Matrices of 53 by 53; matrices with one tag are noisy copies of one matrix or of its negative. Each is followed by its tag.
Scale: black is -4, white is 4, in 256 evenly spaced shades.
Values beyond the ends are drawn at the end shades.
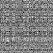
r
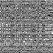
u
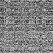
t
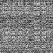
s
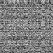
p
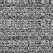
p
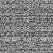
r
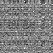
p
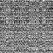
t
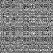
r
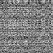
p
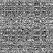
s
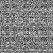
r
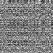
p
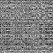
u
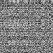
p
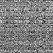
t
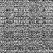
t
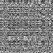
p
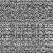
u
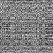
u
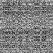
s
